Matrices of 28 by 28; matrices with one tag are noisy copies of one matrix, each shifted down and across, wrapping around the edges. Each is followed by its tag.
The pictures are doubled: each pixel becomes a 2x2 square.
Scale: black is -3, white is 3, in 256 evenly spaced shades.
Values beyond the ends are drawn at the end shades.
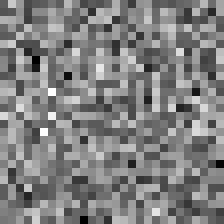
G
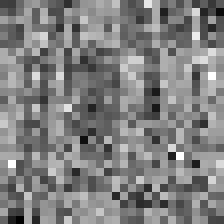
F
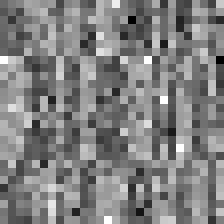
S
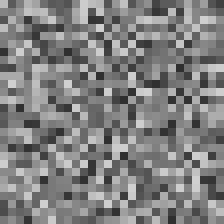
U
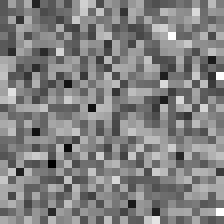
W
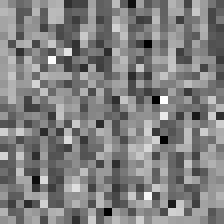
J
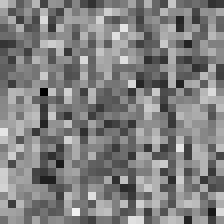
F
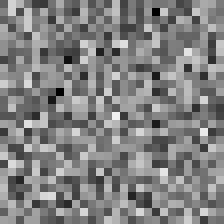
W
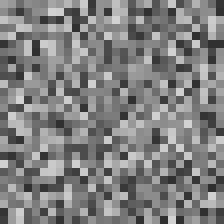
G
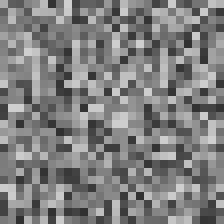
G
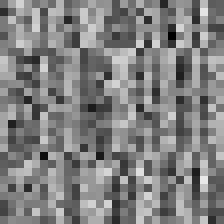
S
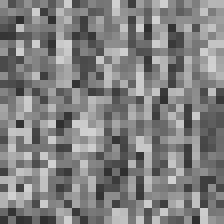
S
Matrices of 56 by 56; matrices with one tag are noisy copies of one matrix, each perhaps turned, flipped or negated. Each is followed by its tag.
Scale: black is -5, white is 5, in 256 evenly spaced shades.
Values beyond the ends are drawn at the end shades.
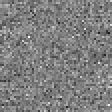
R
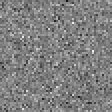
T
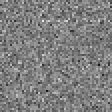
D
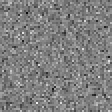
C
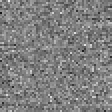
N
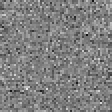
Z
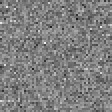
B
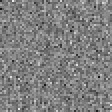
N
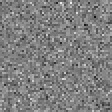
C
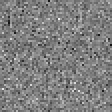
T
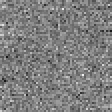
R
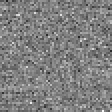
N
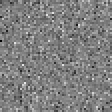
Z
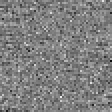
N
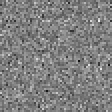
D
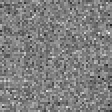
R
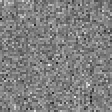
Z
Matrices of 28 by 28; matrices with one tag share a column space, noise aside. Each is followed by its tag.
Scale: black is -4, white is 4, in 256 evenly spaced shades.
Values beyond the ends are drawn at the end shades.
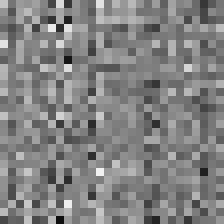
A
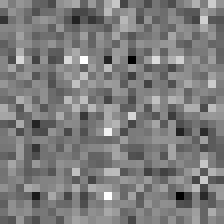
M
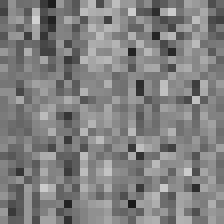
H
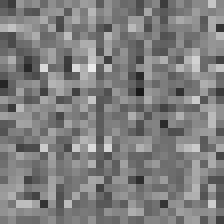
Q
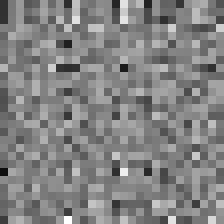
A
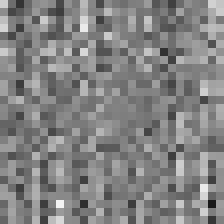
H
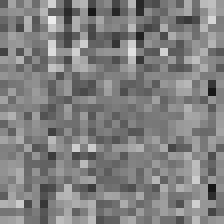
H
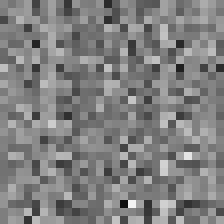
A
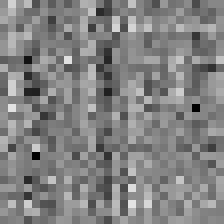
Q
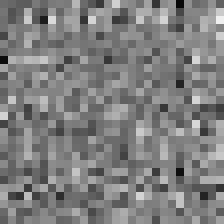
M
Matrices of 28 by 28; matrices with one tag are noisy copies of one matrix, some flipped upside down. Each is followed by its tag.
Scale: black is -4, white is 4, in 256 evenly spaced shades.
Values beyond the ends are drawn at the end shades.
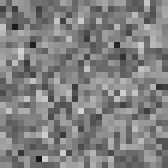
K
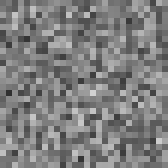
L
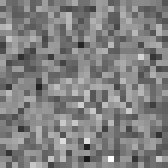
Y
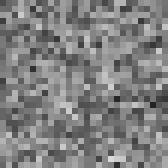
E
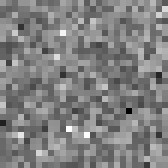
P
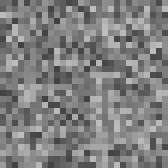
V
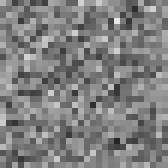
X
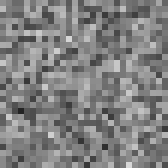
Y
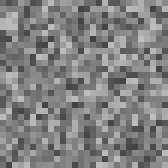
L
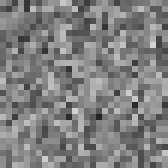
L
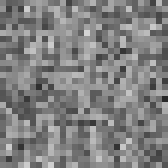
Y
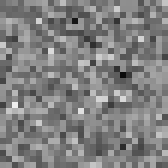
X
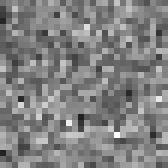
P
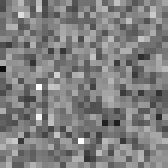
E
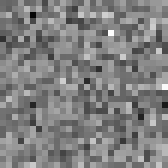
E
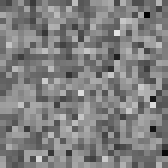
Y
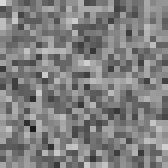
K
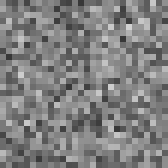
V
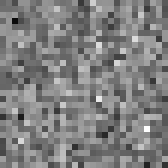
Y
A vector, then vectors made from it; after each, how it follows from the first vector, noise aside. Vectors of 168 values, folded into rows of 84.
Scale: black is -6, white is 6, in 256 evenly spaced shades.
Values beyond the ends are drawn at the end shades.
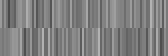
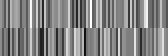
wrapped around, scaled up.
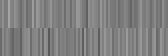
negated, shrunk.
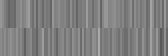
shrunk.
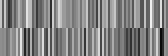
scaled up.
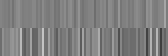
partly zeroed.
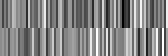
wrapped around, scaled up.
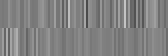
reversed, partly zeroed.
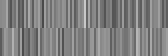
wrapped around.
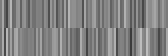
reversed.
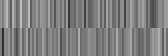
reversed, negated.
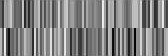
wrapped around, scaled up.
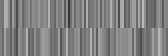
reversed, negated.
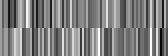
scaled up.
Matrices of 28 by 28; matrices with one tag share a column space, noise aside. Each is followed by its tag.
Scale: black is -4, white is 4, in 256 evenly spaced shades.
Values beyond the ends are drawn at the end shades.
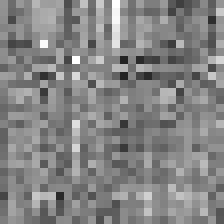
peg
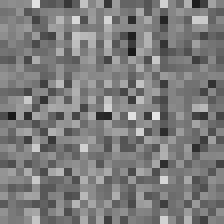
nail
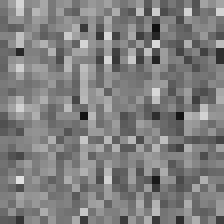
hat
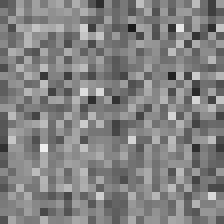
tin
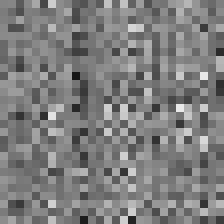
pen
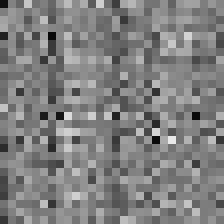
nail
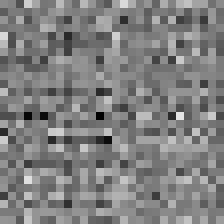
nail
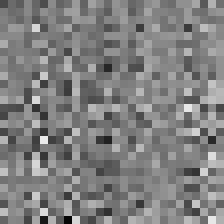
pen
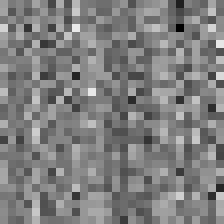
tin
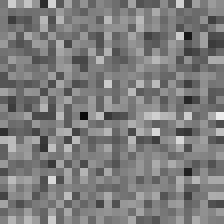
nail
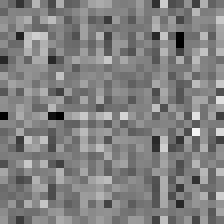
nail
